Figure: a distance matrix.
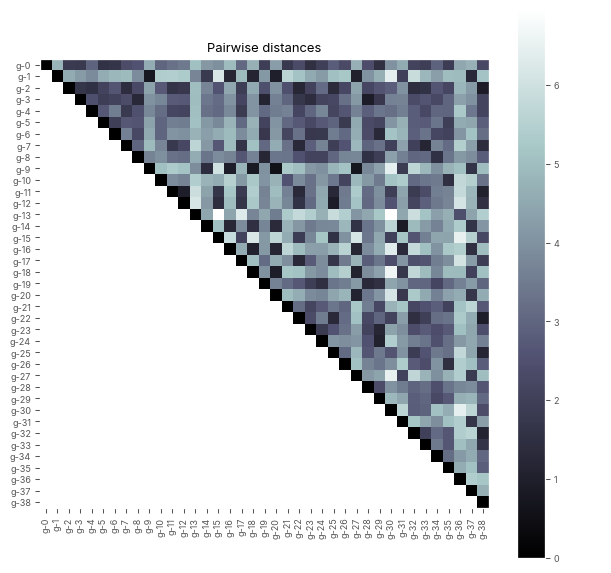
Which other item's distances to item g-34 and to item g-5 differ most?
g-26
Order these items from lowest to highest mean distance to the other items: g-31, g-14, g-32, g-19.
g-19, g-32, g-14, g-31
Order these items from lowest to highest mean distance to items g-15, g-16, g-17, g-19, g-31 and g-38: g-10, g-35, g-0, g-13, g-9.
g-0, g-9, g-35, g-10, g-13
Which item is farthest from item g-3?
g-13
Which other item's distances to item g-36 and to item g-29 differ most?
g-23
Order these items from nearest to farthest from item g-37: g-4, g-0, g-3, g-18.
g-18, g-4, g-3, g-0
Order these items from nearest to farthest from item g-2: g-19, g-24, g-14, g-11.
g-11, g-19, g-24, g-14
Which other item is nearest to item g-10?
g-35
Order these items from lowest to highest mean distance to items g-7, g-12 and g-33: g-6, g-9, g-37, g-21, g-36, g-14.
g-21, g-6, g-14, g-37, g-9, g-36
